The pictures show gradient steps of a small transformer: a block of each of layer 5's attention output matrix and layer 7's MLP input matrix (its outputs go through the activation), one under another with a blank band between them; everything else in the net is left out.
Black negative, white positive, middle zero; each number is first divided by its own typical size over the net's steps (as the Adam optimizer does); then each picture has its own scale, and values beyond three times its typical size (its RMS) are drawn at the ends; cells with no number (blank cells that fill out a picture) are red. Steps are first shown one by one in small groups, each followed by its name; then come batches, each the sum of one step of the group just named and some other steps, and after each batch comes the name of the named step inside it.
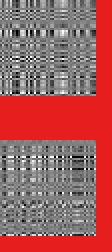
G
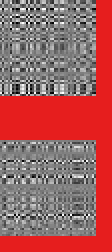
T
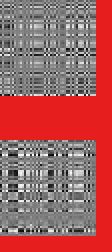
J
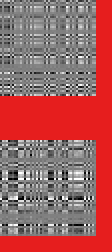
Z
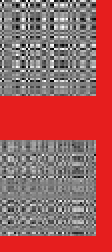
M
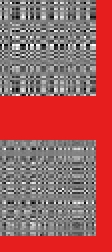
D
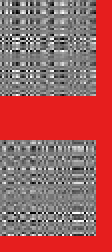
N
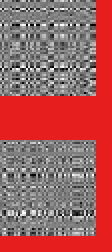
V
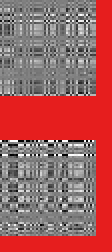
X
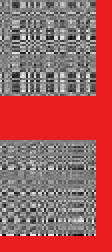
G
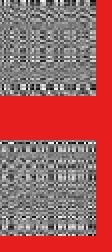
T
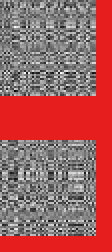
Z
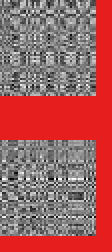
Z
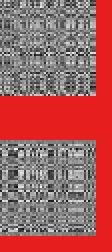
J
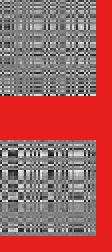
J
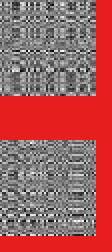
N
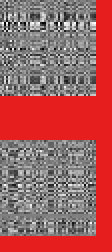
J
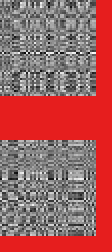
Z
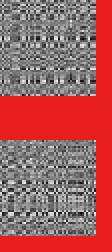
M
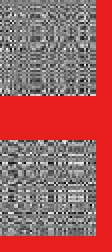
X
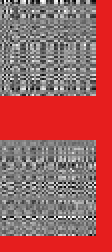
D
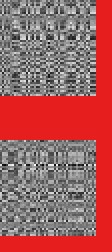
J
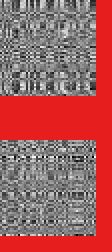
G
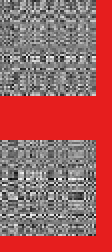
Z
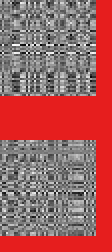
D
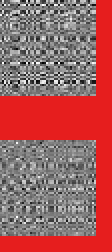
M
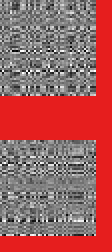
N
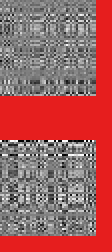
X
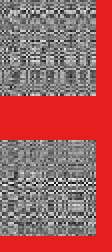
Z
